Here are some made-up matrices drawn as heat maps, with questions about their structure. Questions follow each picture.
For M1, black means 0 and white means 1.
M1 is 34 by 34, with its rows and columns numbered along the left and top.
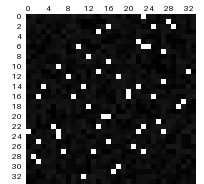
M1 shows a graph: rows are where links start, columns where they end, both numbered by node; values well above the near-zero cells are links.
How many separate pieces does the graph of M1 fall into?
9
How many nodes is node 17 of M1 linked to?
1
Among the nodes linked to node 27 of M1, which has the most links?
node 23
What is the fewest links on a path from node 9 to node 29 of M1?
3
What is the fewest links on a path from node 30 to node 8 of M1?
3
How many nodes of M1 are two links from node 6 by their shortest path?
3
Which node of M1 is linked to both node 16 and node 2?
node 25
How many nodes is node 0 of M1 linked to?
1
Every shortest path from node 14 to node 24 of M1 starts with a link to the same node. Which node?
node 22
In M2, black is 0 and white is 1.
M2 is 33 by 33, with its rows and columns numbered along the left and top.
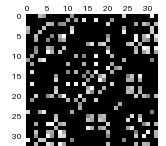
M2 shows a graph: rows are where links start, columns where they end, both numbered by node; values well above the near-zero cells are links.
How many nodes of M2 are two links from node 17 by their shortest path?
1
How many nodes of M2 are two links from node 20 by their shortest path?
2
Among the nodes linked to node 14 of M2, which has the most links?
node 15
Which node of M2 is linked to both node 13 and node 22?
node 23
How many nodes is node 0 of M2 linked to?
5
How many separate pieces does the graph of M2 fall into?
3
